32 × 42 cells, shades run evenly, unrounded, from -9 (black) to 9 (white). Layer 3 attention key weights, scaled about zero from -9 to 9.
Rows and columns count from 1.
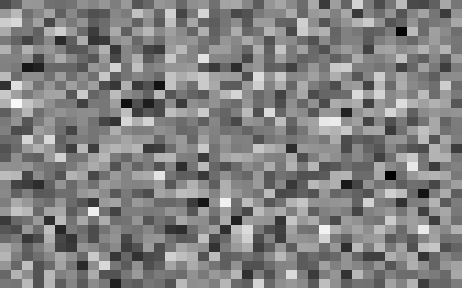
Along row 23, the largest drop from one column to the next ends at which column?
22
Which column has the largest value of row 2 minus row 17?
27
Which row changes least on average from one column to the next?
15
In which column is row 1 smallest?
30
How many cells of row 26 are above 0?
21
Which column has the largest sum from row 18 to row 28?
23
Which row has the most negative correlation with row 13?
20
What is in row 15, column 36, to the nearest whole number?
-5
